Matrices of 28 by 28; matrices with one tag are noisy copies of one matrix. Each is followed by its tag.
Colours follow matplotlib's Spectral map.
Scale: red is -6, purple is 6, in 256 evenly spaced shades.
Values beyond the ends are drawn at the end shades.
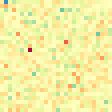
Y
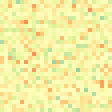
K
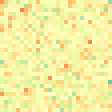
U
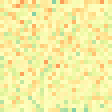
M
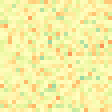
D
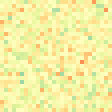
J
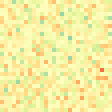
Y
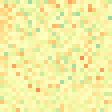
Y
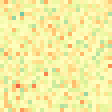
D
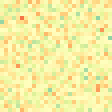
D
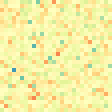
Y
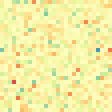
D
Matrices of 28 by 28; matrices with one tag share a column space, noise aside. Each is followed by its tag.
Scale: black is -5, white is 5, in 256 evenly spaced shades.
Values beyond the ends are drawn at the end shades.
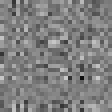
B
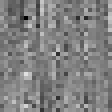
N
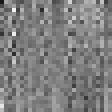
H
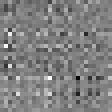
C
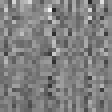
H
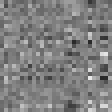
B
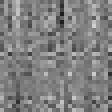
N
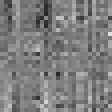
N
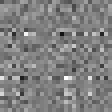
C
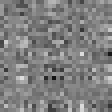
B
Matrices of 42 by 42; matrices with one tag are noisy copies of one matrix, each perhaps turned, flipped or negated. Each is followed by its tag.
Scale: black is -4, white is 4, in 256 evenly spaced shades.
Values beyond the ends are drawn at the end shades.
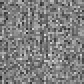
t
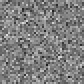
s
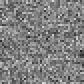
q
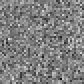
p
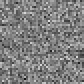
q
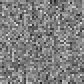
q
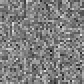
q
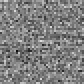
t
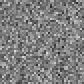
s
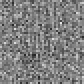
t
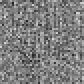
t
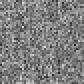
q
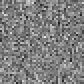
q
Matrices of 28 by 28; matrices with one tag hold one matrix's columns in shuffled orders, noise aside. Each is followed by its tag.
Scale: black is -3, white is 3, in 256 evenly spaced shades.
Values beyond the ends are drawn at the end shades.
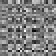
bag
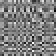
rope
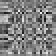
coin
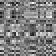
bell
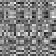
bell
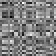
bell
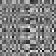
bag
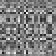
coin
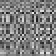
coin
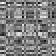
bell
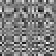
rope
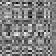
bell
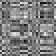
bell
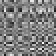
rope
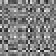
bag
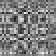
coin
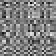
bell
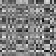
bag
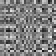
bag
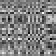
coin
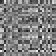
bag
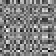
bag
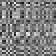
bell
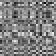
bell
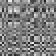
rope
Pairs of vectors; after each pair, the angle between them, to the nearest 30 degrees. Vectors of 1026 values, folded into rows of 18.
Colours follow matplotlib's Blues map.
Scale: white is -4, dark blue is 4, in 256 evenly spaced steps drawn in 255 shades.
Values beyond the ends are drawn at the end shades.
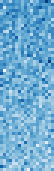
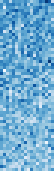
30 degrees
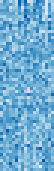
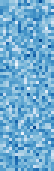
60 degrees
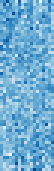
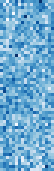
150 degrees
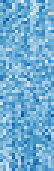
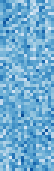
30 degrees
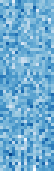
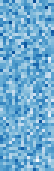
120 degrees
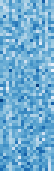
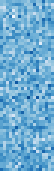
60 degrees
